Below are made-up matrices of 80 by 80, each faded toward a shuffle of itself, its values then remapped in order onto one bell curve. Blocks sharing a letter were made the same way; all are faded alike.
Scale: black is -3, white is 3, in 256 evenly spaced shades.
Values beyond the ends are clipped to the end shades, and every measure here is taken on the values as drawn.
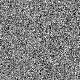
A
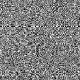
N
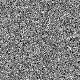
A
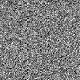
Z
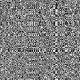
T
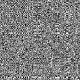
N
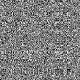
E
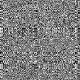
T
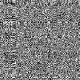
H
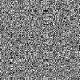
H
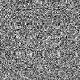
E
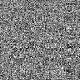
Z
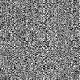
E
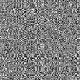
T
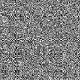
H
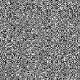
H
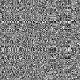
T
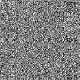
H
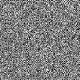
E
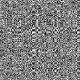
T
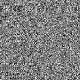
Z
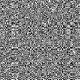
T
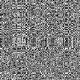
T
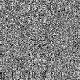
Z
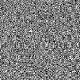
N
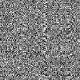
H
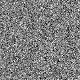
A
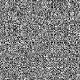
H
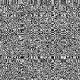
T
